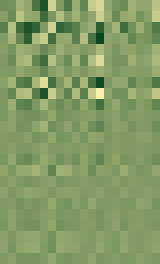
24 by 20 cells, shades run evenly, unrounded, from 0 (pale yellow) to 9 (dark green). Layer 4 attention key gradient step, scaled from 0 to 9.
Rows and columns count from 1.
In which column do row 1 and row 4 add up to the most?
4
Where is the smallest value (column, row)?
13, 9
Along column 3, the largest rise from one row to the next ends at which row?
3
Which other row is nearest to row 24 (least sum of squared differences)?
11
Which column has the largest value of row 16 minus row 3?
7
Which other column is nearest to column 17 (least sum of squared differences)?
10
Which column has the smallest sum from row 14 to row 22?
6
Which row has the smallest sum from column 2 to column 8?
16
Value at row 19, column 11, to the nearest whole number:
5
